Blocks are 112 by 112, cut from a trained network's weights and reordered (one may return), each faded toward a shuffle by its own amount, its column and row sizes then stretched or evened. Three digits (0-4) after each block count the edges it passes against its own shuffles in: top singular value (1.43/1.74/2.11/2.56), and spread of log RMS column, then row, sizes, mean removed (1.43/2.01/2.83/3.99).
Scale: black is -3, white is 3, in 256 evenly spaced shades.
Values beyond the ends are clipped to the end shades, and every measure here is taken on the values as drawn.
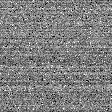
2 0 0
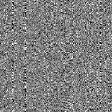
3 3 1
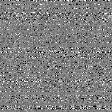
1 0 4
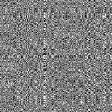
4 3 1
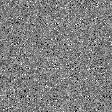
0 1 1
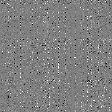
0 3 2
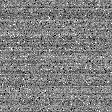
2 0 0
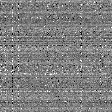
3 2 2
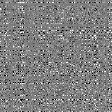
2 3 4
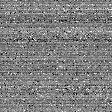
3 0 2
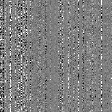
2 4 0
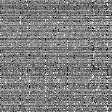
4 3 0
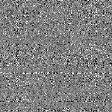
2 2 3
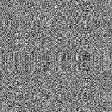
4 2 0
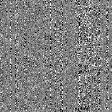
2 4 0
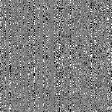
0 4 2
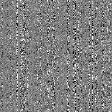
0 4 0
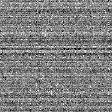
4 2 2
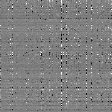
3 3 2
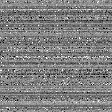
4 0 3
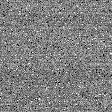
0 0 0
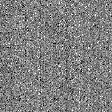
1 1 0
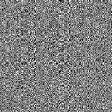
4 3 1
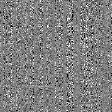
0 4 1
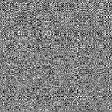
4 1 3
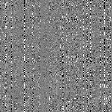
2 4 2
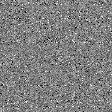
0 1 2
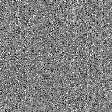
1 1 0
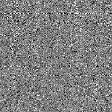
2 2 2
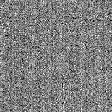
2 0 0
